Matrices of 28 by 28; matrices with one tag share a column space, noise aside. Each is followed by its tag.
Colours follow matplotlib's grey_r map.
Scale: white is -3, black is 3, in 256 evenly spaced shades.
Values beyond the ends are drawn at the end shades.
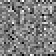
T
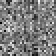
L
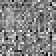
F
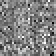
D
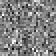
D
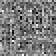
T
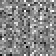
T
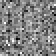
F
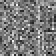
F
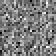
D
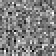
D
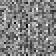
T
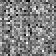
T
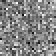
L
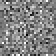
T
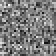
D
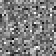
L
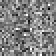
D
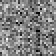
D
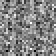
L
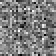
T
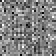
T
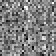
F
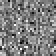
D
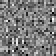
D
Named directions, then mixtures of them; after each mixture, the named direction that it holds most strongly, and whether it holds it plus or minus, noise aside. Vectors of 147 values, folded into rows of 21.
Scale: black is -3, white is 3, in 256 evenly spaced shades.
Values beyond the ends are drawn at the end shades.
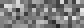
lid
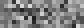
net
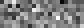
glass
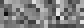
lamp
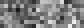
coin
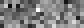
coin, plus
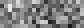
lid, plus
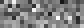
glass, plus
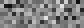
lid, minus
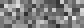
lid, plus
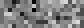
glass, minus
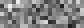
lid, plus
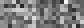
net, minus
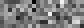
glass, minus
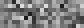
net, plus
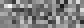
net, plus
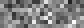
net, minus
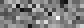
glass, plus
